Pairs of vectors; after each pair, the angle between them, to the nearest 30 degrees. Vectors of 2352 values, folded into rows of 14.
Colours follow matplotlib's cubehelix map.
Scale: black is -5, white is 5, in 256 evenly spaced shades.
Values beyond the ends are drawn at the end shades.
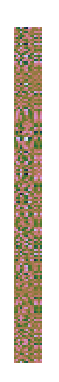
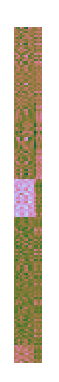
60 degrees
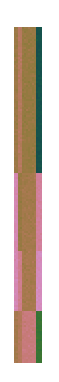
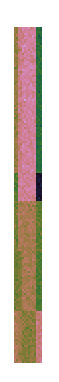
90 degrees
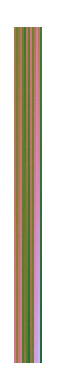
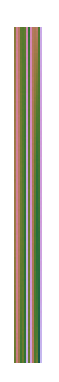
120 degrees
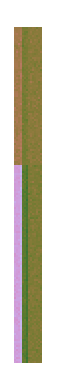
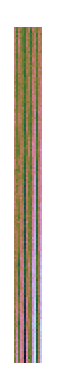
90 degrees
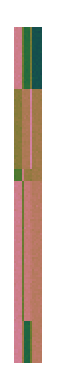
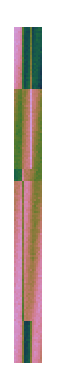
30 degrees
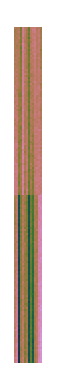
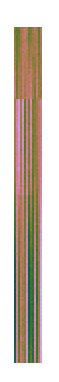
60 degrees
